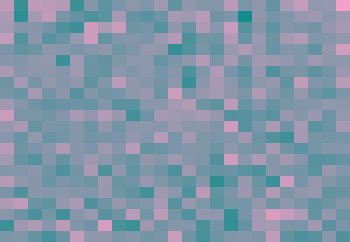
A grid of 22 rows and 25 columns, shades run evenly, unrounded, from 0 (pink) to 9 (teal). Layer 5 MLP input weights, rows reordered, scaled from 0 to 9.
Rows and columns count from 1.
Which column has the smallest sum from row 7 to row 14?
1
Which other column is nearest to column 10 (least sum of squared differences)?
24
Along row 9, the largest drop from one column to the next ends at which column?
13
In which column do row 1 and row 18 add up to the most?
2
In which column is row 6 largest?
5
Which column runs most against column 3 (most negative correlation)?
6
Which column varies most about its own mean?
17
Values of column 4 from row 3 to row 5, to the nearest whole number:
5 6 4
